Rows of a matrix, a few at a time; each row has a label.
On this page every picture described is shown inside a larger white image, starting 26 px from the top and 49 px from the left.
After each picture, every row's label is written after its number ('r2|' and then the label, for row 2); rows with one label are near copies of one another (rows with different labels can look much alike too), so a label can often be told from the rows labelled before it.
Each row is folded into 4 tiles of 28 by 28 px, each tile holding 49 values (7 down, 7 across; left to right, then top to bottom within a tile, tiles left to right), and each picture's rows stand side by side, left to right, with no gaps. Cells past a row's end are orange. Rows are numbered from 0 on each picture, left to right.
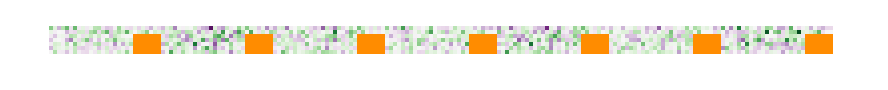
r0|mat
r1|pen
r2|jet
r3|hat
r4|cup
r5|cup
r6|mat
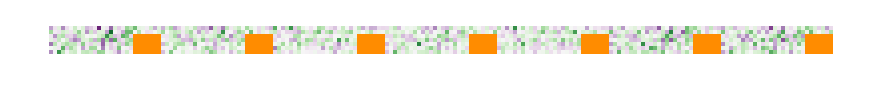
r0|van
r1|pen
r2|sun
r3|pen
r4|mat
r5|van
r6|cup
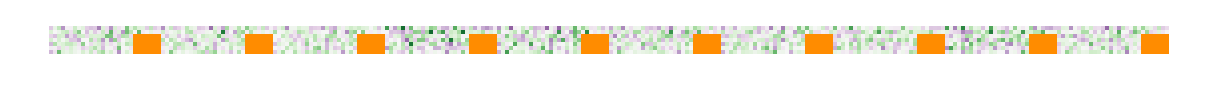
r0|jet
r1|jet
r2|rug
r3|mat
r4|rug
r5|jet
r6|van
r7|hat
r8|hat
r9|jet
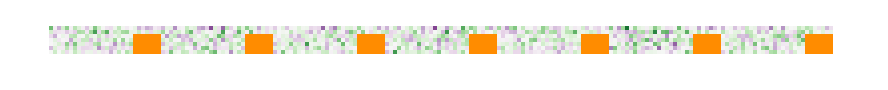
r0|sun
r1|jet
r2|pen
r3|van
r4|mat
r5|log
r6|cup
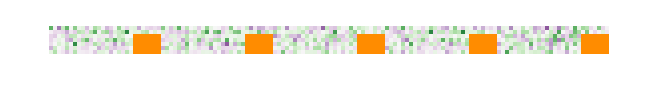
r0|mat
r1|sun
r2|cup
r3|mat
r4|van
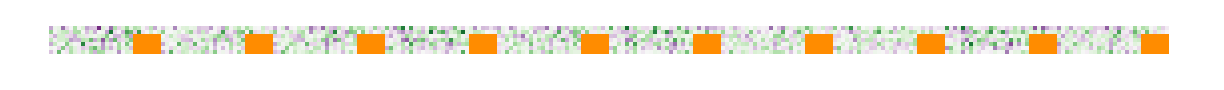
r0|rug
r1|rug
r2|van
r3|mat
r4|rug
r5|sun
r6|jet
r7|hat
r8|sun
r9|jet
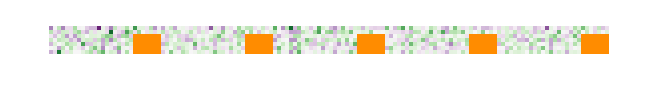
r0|jet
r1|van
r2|hat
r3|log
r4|cup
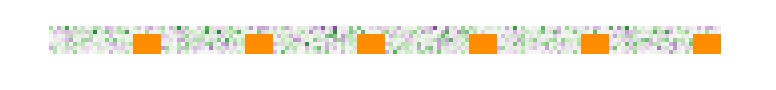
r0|mat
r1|sun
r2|pen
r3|van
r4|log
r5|log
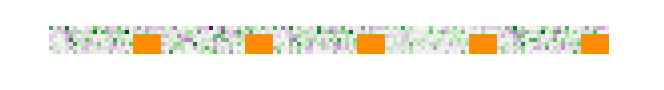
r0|mat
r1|jet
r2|mat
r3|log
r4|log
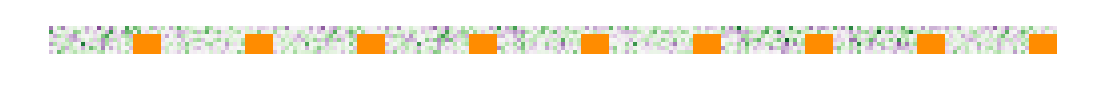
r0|van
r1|log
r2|rug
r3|pen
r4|sun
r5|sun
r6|sun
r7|mat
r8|jet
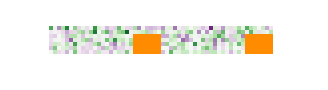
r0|mat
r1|cup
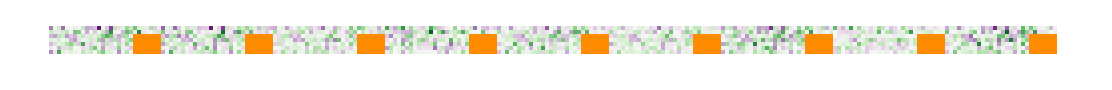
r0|jet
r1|jet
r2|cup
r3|sun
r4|rug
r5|cup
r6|pen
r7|mat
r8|rug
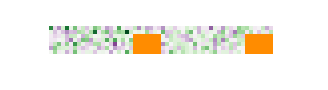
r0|mat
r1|van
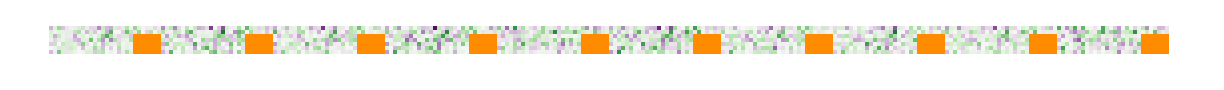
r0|pen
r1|jet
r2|van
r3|cup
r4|sun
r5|jet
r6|cup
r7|pen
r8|jet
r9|hat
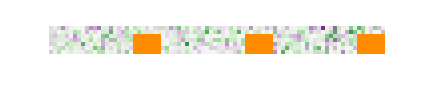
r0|pen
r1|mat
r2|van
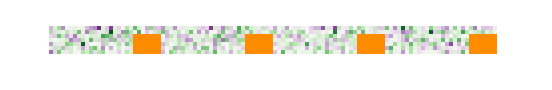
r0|pen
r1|van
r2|jet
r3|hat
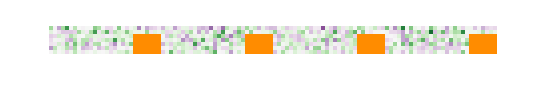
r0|sun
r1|pen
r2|van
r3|mat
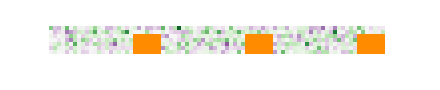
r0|mat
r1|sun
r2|pen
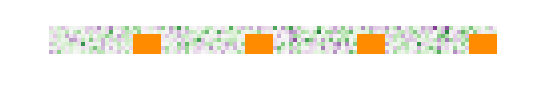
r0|pen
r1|log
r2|hat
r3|jet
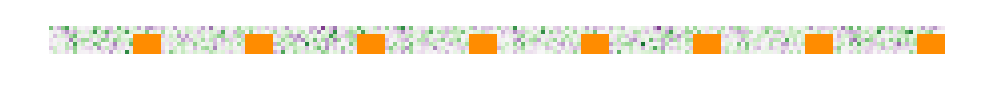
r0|log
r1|cup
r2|cup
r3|hat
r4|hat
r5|pen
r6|sun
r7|mat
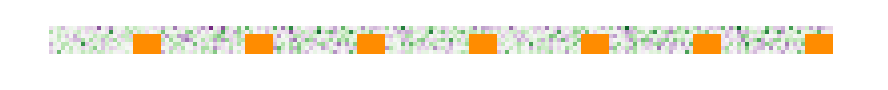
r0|pen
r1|jet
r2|hat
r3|sun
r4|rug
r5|hat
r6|log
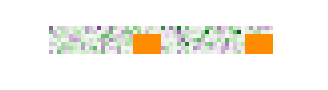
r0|van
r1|mat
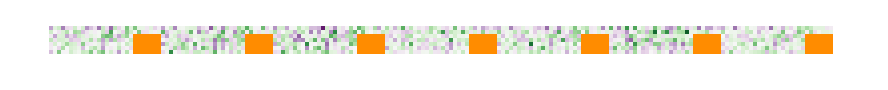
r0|jet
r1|van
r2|cup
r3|sun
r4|rug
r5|mat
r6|rug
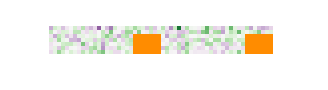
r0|jet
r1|log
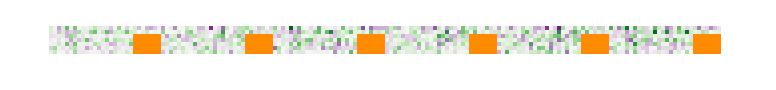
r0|log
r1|jet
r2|sun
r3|van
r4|jet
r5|mat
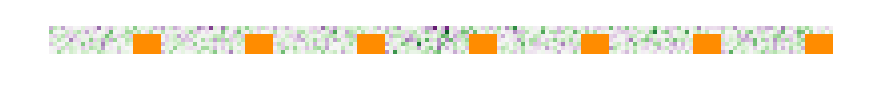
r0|cup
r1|jet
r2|cup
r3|pen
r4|hat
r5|mat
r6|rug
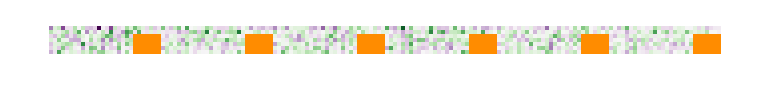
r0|jet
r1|mat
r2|van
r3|log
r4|cup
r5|hat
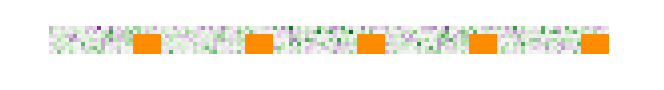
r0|cup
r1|jet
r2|mat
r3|pen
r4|log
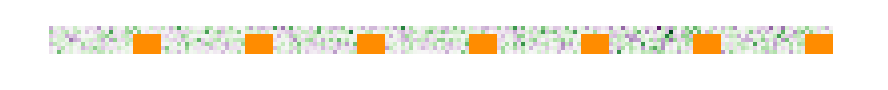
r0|cup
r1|log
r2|mat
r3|log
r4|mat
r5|cup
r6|pen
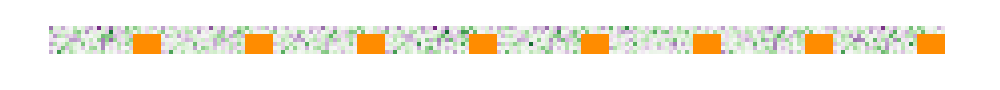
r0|van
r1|van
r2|cup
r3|rug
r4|pen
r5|sun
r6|pen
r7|cup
